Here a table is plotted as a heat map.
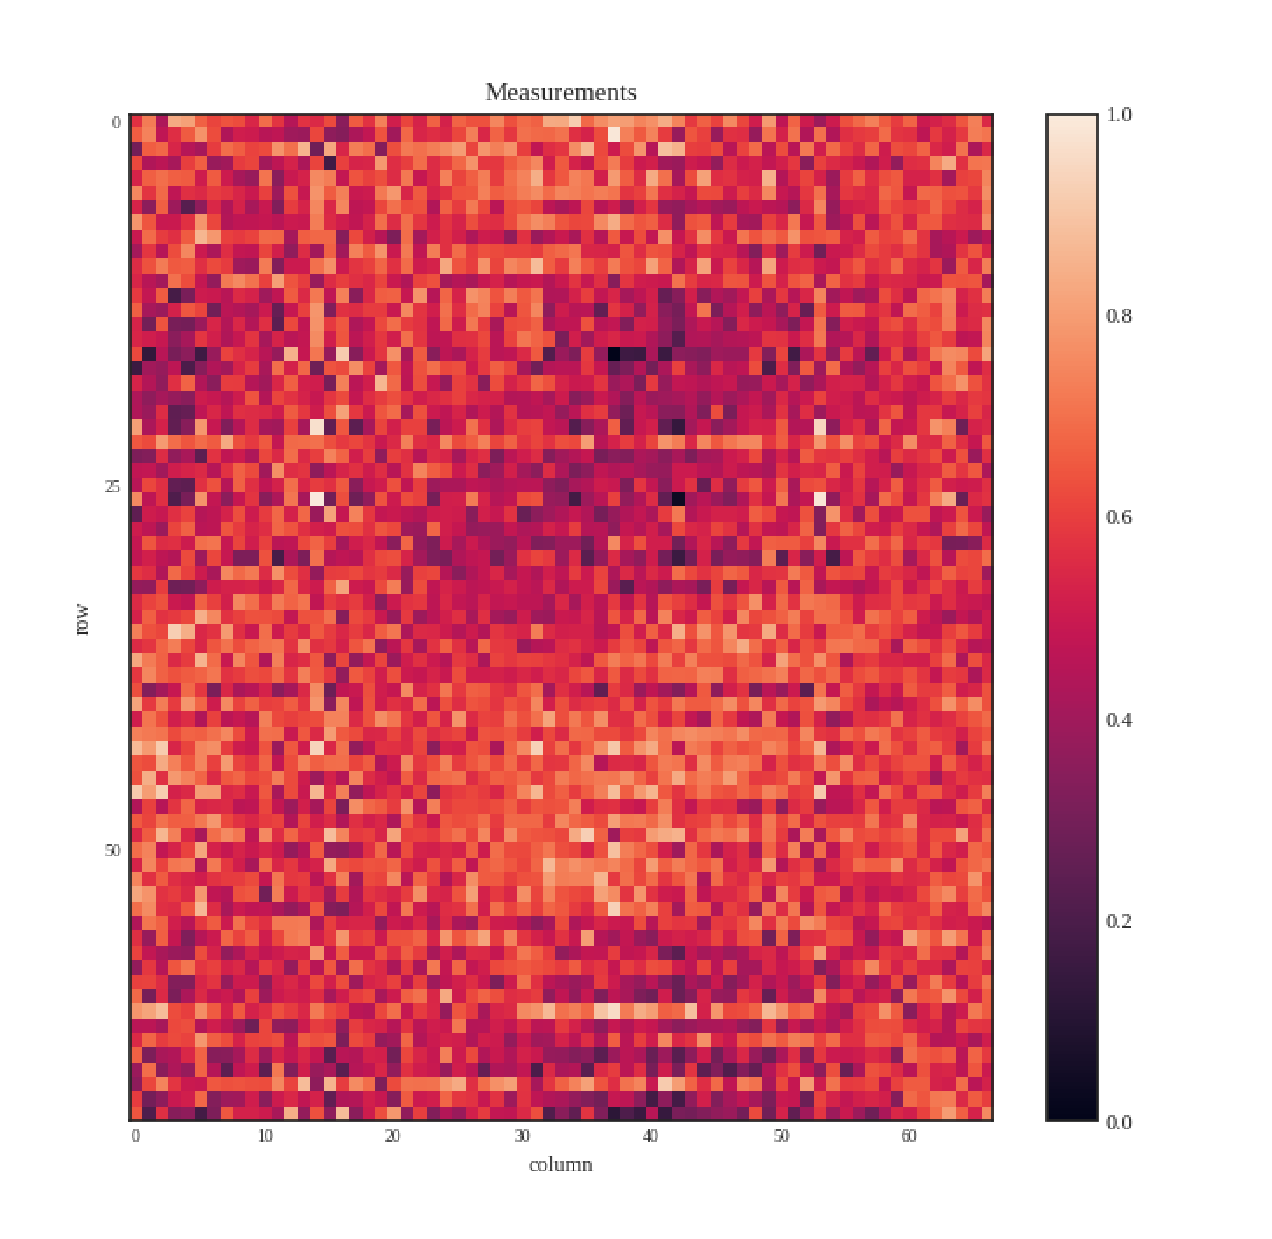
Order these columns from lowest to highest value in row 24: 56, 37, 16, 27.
27, 37, 16, 56
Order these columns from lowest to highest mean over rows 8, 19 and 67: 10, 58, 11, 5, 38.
38, 10, 58, 11, 5
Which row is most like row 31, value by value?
11
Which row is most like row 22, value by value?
44
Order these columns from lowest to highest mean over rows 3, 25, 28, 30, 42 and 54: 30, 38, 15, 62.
15, 38, 30, 62
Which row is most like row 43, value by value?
46
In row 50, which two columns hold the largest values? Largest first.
37, 5
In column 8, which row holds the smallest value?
30
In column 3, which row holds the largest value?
35
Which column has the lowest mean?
42
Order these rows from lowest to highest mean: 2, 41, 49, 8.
8, 41, 2, 49
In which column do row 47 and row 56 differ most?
16
